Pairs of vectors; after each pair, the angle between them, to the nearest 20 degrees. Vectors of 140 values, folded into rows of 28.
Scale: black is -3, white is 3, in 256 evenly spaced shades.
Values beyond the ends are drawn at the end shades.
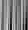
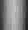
80 degrees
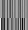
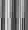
60 degrees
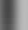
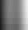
40 degrees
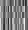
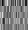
60 degrees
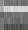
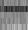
160 degrees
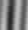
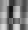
40 degrees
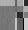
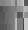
40 degrees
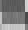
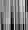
120 degrees
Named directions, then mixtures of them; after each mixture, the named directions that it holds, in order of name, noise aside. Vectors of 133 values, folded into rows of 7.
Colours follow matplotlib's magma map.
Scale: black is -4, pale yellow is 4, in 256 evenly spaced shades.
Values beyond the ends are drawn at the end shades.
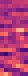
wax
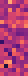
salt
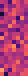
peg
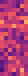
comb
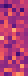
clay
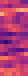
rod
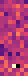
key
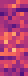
comb, rod.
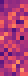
comb, key, peg.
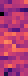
peg, rod.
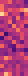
clay, peg, rod.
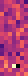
key.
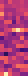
peg, rod, wax.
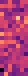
comb, peg, rod.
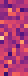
clay, peg, salt.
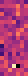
key.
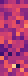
comb, key.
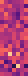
key, salt.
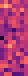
clay.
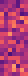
comb, key.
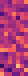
key, peg, wax.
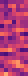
wax.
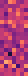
key, salt.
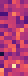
key, peg, wax.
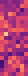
clay, comb, wax.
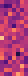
clay.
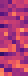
peg, wax.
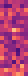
clay, rod.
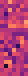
salt.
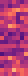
comb, peg, rod.
